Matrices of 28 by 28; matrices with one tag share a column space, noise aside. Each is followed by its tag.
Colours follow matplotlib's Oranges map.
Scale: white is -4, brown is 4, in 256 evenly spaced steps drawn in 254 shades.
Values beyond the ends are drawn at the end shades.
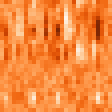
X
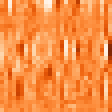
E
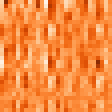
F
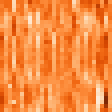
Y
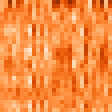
F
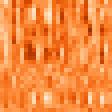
X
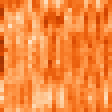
Y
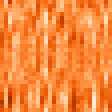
Y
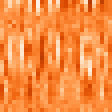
E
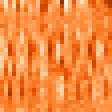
E
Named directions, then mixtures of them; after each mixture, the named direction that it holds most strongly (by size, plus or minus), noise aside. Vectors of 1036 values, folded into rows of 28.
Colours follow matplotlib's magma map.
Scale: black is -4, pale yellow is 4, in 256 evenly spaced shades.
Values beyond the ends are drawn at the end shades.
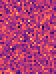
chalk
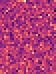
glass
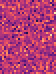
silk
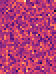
glass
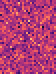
chalk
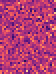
silk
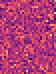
silk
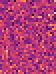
glass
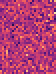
silk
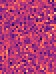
silk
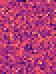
glass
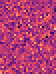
chalk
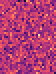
glass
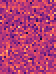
silk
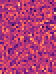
silk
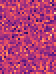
silk
